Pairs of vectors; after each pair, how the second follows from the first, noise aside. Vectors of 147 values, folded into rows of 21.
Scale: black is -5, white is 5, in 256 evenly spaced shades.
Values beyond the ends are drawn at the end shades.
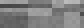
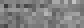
partly zeroed.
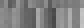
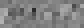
wrapped around, negated, partly zeroed.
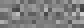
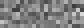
copied.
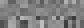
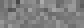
reversed, shrunk.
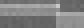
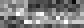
reversed, scaled up.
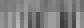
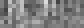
reversed, negated.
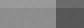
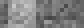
wrapped around, negated.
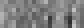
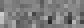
partly zeroed.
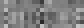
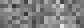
wrapped around, negated.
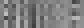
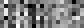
scaled up.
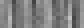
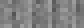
wrapped around, shrunk.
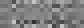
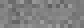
reversed, shrunk.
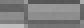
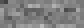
wrapped around, negated, partly zeroed.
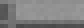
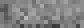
partly zeroed.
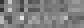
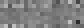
wrapped around, negated, partly zeroed.
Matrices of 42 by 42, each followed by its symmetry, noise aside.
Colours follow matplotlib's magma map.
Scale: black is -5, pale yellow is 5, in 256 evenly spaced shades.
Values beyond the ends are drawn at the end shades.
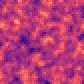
no symmetry.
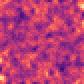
same after a half turn.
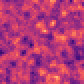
antisymmetric.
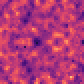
mirrored top to bottom.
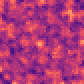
symmetric across the other diagonal.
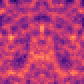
mirrored left to right.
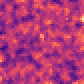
no symmetry.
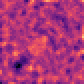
symmetric across the other diagonal.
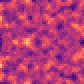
mirrored top to bottom.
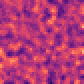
antisymmetric.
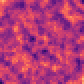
symmetric across the other diagonal.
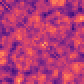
symmetric.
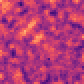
symmetric.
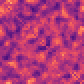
symmetric.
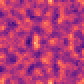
mirrored top to bottom.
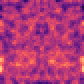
mirrored left to right.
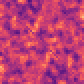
same after a half turn.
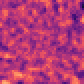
antisymmetric.
